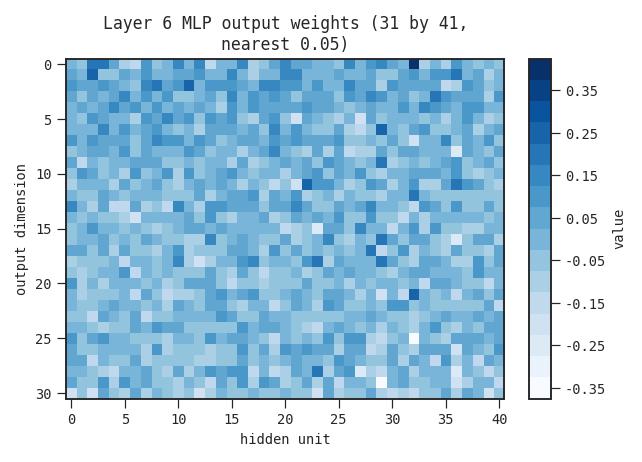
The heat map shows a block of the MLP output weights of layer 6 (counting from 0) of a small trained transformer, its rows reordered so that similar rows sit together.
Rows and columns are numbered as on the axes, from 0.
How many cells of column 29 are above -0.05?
13
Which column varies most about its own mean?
32
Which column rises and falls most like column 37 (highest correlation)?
8
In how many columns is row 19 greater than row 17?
15
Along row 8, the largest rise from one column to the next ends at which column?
37
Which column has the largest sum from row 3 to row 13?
19
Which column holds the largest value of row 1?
2
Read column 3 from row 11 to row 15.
0 0.05 0.05 -0.05 0
